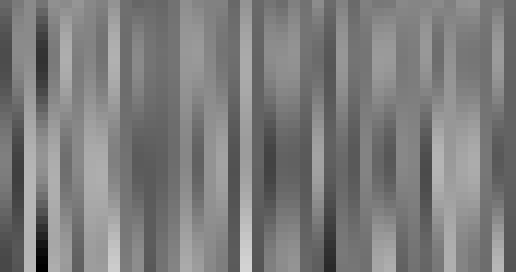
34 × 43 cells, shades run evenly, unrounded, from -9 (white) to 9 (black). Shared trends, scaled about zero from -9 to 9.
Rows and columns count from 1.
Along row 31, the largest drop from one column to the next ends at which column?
5
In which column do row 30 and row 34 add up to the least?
21
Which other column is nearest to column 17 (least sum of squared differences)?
25
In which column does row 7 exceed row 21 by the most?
4
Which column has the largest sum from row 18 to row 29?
2
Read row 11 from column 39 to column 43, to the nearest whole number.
0 0 1 -1 2
